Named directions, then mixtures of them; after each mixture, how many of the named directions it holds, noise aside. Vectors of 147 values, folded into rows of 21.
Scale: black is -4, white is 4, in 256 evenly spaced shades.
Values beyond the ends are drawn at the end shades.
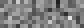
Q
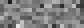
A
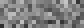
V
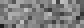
three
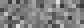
two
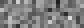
one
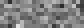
one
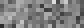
three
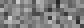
one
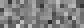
three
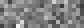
two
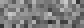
one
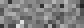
two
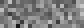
three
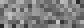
one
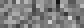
one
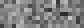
three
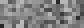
three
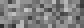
three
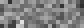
two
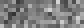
two
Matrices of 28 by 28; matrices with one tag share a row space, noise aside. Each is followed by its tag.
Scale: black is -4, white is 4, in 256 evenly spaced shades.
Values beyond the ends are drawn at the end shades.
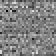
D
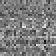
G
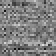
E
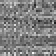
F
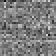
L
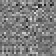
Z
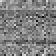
G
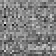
E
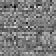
F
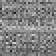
D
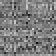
F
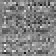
L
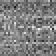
F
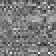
E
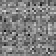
L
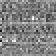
D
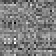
F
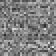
E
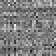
F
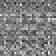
G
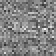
E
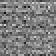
L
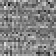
E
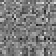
G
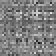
Z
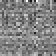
Z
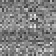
Z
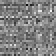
F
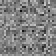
G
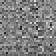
Z
